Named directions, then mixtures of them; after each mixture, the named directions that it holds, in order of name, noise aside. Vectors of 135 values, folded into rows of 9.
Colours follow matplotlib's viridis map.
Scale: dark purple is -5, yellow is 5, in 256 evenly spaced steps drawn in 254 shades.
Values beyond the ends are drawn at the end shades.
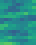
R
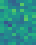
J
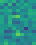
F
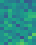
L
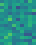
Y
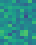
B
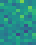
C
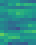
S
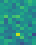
C, F, L.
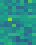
F, J, Y.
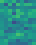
F, S.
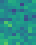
J, R.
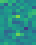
F.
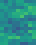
C, R, S.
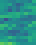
R.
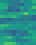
R.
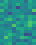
Y.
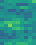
J, S.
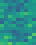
L, R, Y.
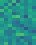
B, F.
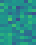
Y.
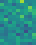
C.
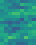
J, R, S.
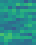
S, Y.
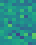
B, C, L.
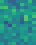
J.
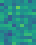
Y.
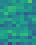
B, L, R.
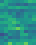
S.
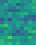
F, J, R.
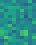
B.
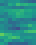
S.
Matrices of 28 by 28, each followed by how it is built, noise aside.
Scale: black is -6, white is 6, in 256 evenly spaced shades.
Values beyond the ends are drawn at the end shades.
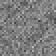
Hankel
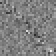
banded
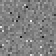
sparse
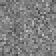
noise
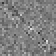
banded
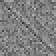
Toeplitz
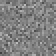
noise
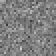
noise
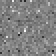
sparse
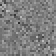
banded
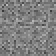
repeating columns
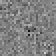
banded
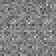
repeating columns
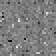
sparse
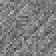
Hankel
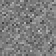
Hankel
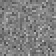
noise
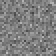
noise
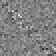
banded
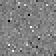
sparse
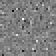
sparse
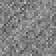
Hankel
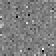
sparse
